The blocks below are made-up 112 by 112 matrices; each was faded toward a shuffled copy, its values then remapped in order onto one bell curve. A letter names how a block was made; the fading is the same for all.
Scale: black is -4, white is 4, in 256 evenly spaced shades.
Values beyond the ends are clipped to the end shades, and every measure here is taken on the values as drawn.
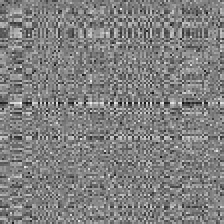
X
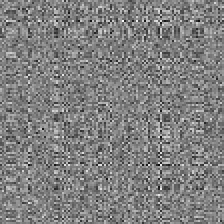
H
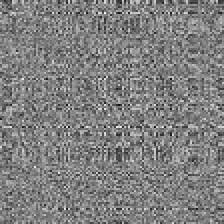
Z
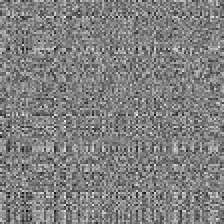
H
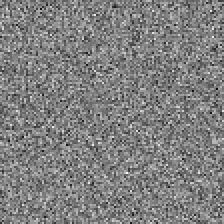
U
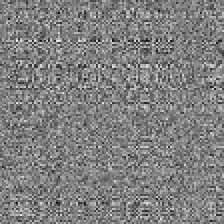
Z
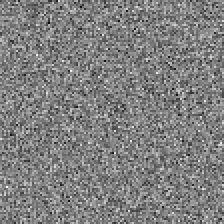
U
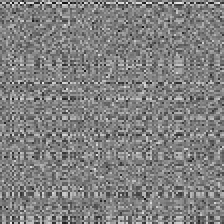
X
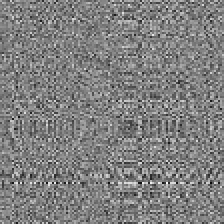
H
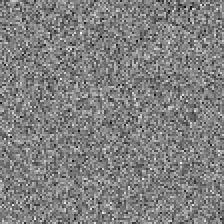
U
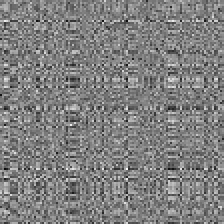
X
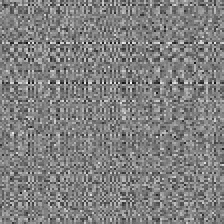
X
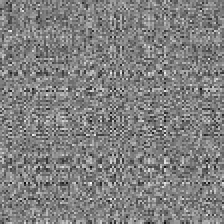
Z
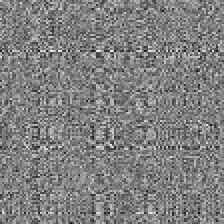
Z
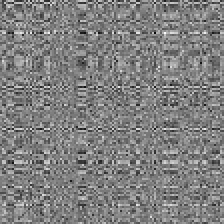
X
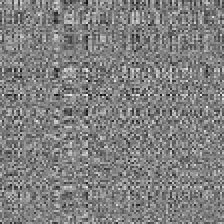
H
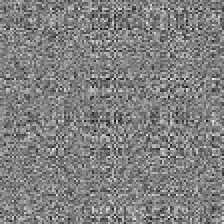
Z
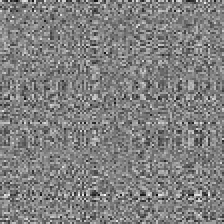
Z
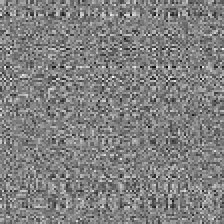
Z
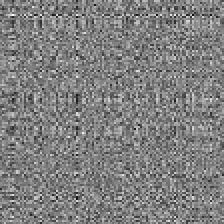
H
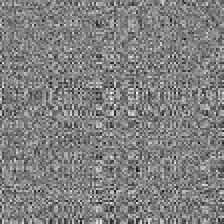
H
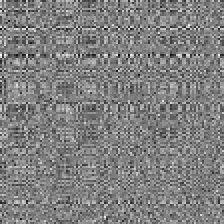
X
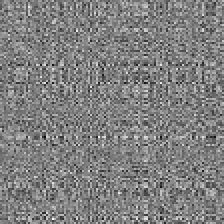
H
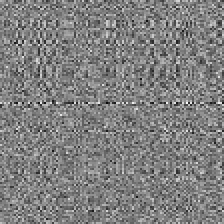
H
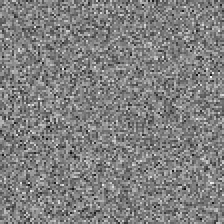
U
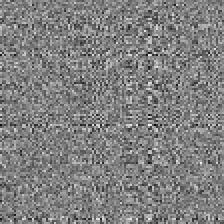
Z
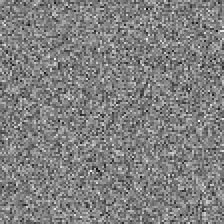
U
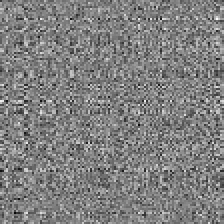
Z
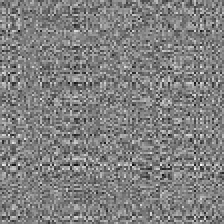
H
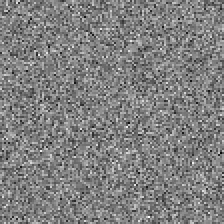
U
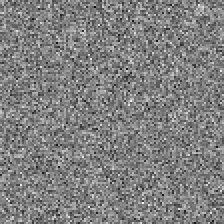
U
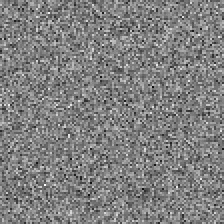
U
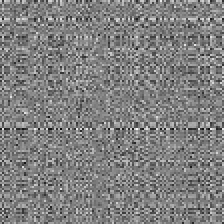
X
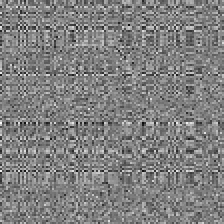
X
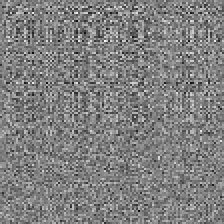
Z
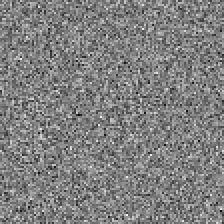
U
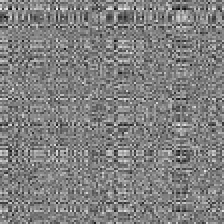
X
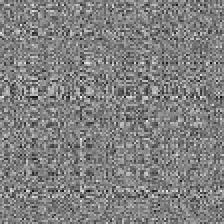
Z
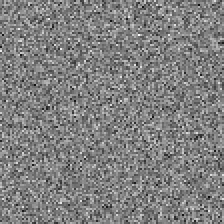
U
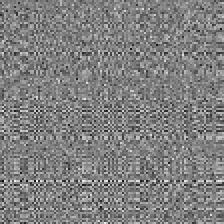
X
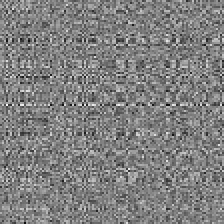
H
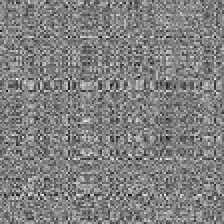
H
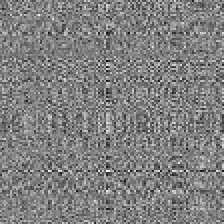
H
